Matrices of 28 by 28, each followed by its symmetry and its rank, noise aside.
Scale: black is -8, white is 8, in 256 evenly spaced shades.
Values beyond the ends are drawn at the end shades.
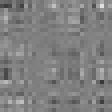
no symmetry, rank two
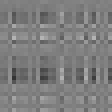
no symmetry, rank one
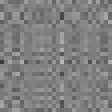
no symmetry, rank two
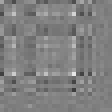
symmetric, rank one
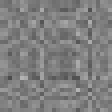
no symmetry, rank two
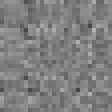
no symmetry, rank three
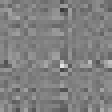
no symmetry, rank three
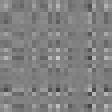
symmetric, rank one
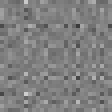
no symmetry, rank three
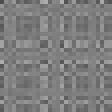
symmetric, rank one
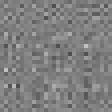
no symmetry, rank three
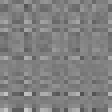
no symmetry, rank one
